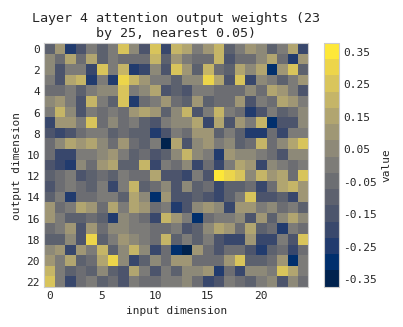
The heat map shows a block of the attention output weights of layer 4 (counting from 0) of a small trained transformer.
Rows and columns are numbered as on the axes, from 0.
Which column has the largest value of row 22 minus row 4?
0
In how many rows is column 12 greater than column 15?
11
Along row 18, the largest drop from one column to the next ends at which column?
5
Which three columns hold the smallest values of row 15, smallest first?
12, 17, 13
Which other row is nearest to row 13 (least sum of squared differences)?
21
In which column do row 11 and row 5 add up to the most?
18
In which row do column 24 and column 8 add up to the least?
2
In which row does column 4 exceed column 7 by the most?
7
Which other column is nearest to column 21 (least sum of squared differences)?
9
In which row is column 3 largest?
3
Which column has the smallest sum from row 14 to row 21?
10
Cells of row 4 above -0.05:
14
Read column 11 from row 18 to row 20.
0.2 -0.05 -0.05
